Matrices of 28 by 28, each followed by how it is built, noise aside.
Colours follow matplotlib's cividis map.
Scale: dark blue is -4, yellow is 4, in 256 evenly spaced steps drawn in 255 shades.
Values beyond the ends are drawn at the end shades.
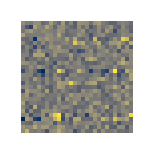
uneven rows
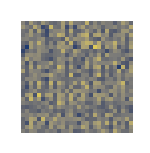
blocks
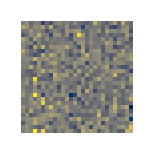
uneven columns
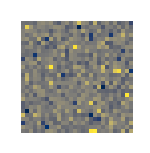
sparse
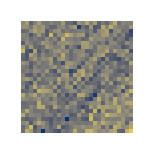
Hankel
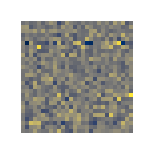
uneven rows
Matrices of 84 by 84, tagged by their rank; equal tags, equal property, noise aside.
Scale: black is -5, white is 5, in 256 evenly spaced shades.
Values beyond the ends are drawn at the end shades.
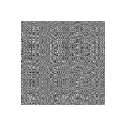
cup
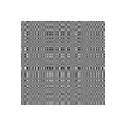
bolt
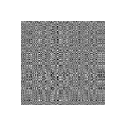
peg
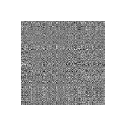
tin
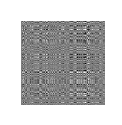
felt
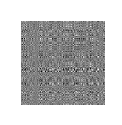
cup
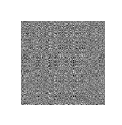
tin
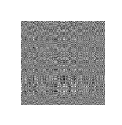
cup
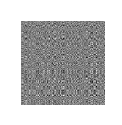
cup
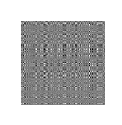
felt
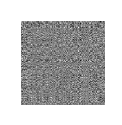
tin
